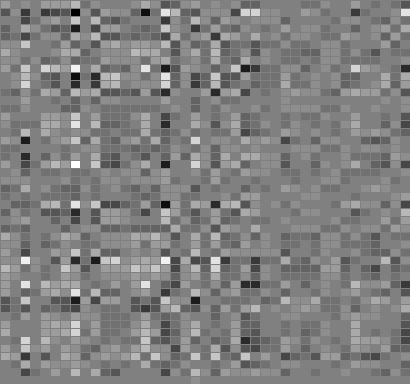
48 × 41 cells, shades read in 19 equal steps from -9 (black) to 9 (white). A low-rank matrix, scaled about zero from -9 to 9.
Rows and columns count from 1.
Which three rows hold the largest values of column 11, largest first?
33, 10, 11
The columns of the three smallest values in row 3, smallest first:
17, 3, 12
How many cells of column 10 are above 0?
20
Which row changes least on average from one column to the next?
48
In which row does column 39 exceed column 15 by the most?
2
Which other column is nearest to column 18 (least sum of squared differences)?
26
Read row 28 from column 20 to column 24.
-2 -1 2 -2 -1
